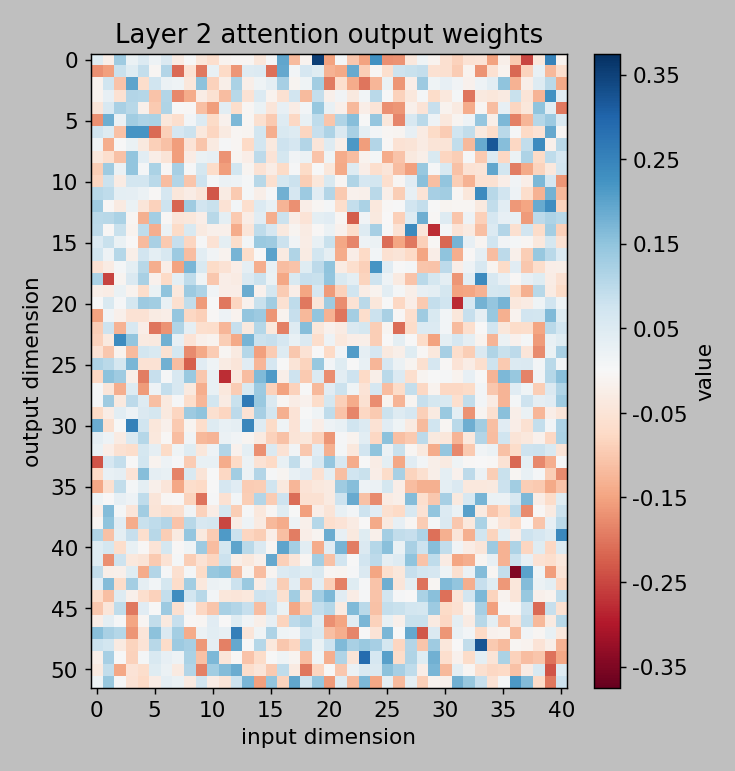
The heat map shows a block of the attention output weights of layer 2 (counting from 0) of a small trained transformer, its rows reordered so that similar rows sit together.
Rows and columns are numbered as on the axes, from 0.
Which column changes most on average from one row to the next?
22
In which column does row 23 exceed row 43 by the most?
2
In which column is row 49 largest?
23
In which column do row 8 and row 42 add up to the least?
36
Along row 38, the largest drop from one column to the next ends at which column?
11
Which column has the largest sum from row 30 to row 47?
33
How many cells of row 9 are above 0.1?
6
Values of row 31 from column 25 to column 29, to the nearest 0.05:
0.15 -0.1 -0.1 0.1 -0.05
